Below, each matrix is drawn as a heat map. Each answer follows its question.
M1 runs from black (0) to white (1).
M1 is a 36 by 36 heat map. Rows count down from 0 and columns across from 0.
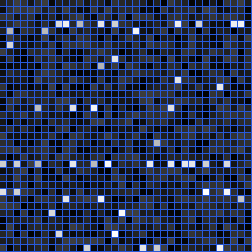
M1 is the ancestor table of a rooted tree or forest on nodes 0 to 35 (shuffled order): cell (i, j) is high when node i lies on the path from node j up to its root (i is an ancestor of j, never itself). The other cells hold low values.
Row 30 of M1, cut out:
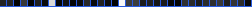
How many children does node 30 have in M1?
2
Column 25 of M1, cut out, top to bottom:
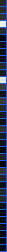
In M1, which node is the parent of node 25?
11
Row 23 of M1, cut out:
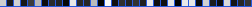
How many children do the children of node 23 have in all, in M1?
8
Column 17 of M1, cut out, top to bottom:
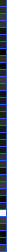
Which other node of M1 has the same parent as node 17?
7
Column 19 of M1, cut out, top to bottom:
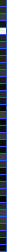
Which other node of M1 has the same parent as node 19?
6
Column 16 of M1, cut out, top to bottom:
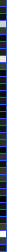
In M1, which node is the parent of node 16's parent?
33
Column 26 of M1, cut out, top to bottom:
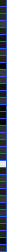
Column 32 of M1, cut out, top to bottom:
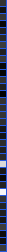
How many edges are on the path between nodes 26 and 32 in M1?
3
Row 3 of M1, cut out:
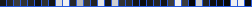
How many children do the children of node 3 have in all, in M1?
4
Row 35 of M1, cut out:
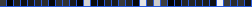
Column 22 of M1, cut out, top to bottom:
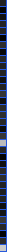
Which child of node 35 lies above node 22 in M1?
20
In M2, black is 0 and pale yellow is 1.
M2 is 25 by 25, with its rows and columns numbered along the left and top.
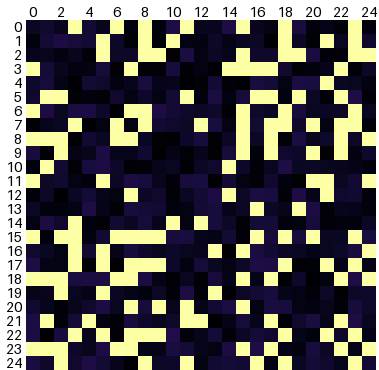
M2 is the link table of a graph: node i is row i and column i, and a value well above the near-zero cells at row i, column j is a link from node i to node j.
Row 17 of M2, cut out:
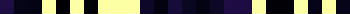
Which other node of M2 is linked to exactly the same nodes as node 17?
node 22
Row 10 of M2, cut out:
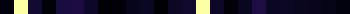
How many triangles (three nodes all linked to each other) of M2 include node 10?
0
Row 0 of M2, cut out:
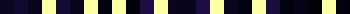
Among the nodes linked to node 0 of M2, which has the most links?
node 15
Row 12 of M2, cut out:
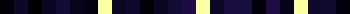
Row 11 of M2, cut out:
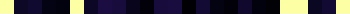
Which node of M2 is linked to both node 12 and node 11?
node 21
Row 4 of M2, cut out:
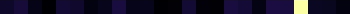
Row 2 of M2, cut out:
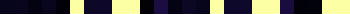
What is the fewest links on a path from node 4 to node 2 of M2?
4
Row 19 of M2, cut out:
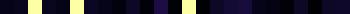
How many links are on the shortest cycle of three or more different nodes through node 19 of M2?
3
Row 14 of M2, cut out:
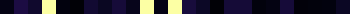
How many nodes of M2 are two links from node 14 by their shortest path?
8
